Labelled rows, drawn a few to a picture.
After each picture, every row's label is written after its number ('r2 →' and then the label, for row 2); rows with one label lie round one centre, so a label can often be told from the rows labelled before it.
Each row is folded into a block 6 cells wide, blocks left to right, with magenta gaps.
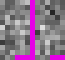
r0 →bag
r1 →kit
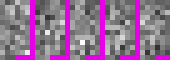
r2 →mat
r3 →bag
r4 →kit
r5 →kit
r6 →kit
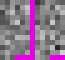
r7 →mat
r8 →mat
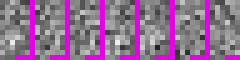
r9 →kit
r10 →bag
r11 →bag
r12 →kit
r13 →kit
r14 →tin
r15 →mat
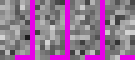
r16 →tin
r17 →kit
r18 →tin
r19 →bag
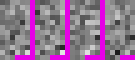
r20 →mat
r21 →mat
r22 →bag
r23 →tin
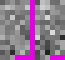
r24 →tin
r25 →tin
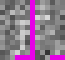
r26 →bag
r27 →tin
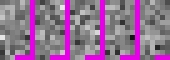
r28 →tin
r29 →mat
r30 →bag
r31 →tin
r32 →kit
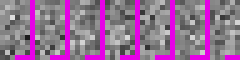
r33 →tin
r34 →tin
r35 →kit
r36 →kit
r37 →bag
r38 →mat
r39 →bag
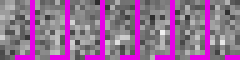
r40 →tin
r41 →bag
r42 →kit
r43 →kit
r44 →bag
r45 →bag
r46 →kit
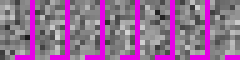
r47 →tin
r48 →bag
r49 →bag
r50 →bag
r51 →kit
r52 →mat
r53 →bag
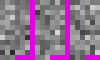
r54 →tin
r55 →bag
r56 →mat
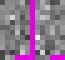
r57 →tin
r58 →tin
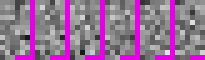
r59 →tin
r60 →tin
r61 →tin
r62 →tin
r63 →mat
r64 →mat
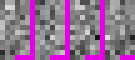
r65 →tin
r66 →mat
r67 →tin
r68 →tin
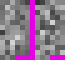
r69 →kit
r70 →mat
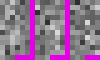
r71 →kit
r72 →bag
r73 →mat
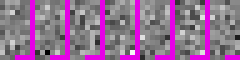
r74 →kit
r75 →tin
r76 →bag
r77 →mat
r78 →tin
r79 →mat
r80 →tin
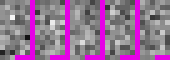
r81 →tin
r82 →bag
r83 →kit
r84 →kit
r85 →bag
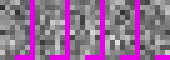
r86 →kit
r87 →bag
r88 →bag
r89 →kit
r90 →mat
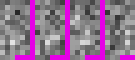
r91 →kit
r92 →kit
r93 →kit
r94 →bag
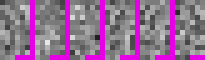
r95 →mat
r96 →kit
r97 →tin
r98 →bag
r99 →bag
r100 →mat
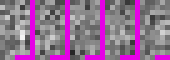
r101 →bag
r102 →kit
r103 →tin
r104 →kit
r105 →bag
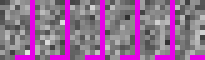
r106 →mat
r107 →kit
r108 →mat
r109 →kit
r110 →bag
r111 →bag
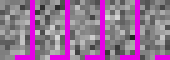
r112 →bag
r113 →bag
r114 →kit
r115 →tin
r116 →bag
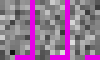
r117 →tin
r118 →mat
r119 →kit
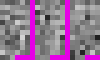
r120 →bag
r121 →bag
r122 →tin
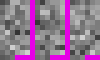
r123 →mat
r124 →mat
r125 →tin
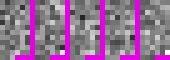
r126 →bag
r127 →mat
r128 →bag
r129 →bag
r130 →mat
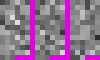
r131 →mat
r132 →mat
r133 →tin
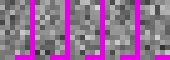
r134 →bag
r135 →tin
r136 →mat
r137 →kit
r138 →mat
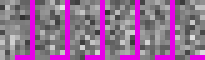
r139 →kit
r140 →mat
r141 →mat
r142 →bag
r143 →mat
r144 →mat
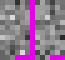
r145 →tin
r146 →tin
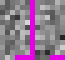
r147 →bag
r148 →tin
